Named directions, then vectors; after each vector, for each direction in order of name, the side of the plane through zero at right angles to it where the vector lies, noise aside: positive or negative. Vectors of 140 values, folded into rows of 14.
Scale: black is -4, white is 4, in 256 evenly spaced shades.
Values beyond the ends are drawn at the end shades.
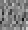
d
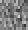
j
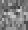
negative, negative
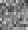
positive, positive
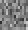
positive, positive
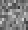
negative, negative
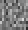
negative, negative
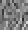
positive, negative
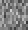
negative, positive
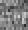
negative, positive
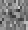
positive, positive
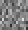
negative, negative
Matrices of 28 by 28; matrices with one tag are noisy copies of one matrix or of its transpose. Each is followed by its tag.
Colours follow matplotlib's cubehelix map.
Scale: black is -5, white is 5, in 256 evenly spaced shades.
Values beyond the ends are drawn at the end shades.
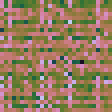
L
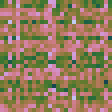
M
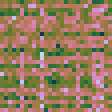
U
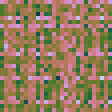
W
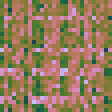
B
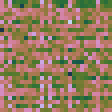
L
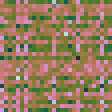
W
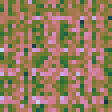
B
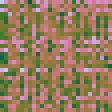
L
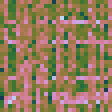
U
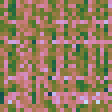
U
